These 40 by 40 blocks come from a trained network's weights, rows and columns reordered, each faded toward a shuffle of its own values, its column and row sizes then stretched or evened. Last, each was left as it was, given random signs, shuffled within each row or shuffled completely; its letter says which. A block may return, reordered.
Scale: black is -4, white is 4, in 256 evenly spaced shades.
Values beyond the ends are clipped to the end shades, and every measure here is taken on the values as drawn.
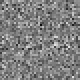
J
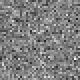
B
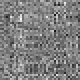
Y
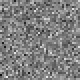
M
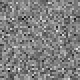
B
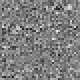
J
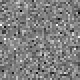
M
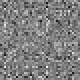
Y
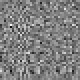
Y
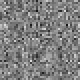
Y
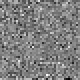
B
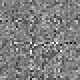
J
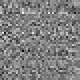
Y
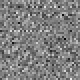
B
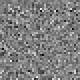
B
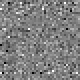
B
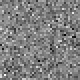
M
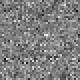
B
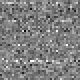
B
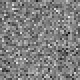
M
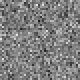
M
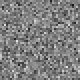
M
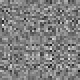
Y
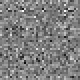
Y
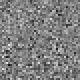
J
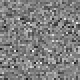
B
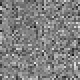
J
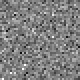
M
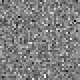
M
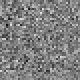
B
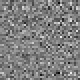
Y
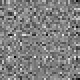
Y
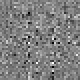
Y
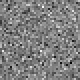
M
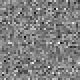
B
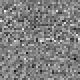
B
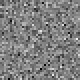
M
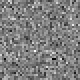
B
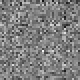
J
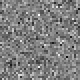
M
